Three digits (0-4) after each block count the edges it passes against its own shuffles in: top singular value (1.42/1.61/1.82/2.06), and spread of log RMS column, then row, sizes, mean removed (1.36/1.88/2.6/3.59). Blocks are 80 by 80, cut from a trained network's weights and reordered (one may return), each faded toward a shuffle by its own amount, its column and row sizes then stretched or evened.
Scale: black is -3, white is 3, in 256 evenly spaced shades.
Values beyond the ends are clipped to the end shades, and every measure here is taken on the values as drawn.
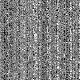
4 3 0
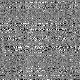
1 0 4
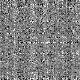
2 1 3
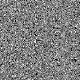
1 2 0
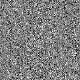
1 2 0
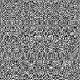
4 1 3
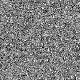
0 0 1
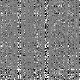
3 4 3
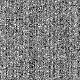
3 0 2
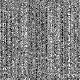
4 3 0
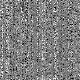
1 3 1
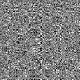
4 2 2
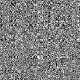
3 2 2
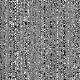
2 4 1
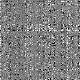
1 3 3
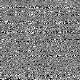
0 1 4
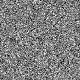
1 0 0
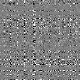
4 3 4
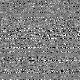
0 0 4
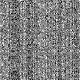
4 1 2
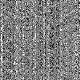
3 3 0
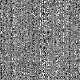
1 3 1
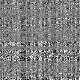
4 0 4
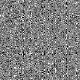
2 3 2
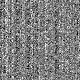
3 2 0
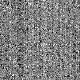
2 0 2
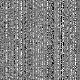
4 4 0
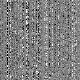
3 4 0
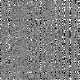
1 4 2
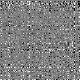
1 3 4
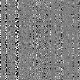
3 4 2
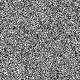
0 0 0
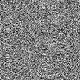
3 0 0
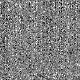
1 2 1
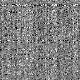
2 0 3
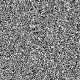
1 0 0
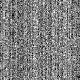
4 0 1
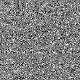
0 0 3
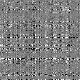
4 2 4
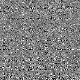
2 2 3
